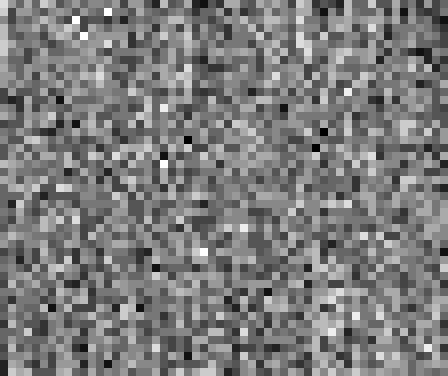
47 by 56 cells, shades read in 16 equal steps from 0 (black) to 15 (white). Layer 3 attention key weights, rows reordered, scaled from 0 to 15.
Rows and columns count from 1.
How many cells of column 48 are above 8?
14
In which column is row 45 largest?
48
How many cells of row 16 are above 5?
40
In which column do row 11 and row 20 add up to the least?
53
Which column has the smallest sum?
56
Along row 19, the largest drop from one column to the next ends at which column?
25
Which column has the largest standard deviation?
41
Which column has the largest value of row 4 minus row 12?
32
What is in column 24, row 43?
4
